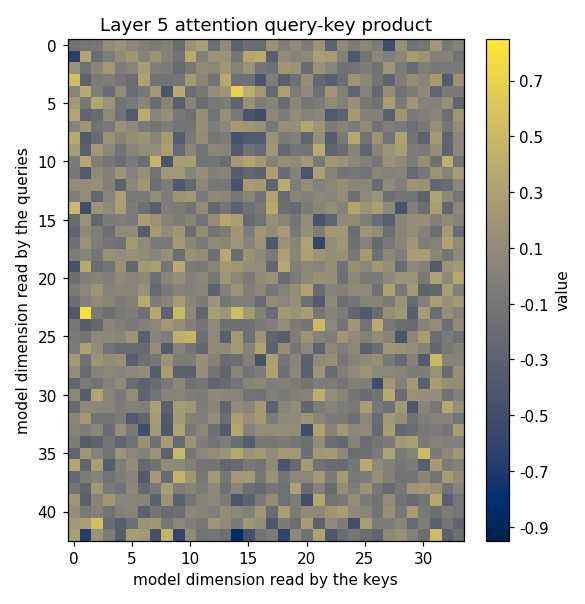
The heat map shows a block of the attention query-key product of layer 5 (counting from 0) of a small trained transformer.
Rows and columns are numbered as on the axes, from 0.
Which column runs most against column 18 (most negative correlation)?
31
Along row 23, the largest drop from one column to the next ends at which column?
2
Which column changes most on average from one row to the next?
1
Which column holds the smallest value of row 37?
6
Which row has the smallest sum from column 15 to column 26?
42
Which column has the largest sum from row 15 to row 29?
9
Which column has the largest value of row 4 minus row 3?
14
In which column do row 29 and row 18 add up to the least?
26
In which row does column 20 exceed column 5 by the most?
32
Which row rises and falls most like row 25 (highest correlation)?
37
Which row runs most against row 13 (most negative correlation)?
12
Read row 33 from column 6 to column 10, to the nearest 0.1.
-0.5 0.2 -0.4 0.3 -0.1
